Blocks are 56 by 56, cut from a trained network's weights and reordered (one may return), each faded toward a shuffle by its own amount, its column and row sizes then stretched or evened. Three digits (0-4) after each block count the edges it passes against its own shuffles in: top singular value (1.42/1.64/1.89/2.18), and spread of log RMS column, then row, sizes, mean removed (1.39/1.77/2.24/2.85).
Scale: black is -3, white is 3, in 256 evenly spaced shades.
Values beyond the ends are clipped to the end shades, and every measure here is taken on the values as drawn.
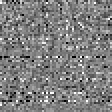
0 1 4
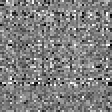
2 1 4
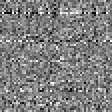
3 0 3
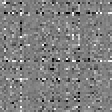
3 3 3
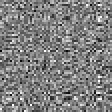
4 1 2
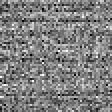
2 2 0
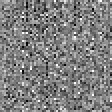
1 3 0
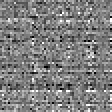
3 4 2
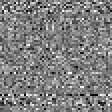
3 0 4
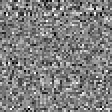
3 0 3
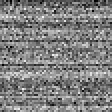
4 0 1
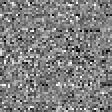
2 1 3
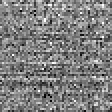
2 2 0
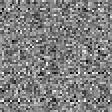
3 0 2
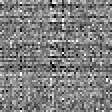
3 3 0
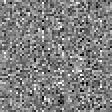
1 3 0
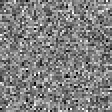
0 1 0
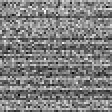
4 0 0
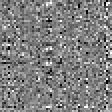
2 4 1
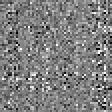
2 3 3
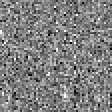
0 2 0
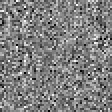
0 1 0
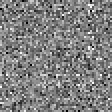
1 1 1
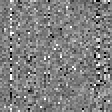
3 3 0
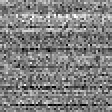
4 1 3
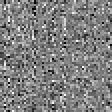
0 4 0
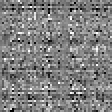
3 4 1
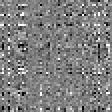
4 4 3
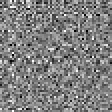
4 1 3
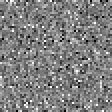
0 0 2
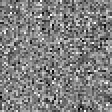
0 0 1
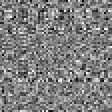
4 0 3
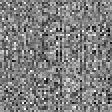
2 1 2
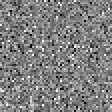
1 0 1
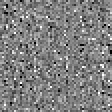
0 3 0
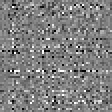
1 3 4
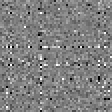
3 2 2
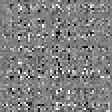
2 4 4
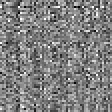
3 1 3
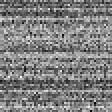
4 0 1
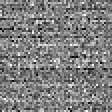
2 2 2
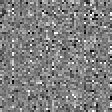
0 3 2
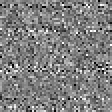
1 1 3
